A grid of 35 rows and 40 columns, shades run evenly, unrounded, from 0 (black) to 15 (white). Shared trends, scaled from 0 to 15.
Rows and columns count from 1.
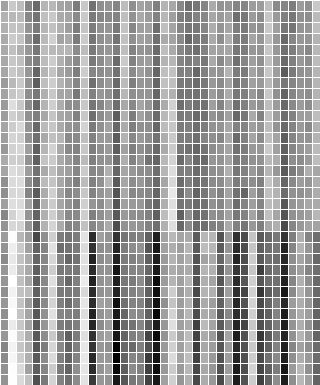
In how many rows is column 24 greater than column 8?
14
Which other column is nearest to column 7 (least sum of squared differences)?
11
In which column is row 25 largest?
2
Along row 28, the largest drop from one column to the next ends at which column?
12
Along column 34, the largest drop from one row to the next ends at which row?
22
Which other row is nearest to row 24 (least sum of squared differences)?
26
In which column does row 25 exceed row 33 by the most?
19
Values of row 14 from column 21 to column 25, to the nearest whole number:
10 12 7 7 6
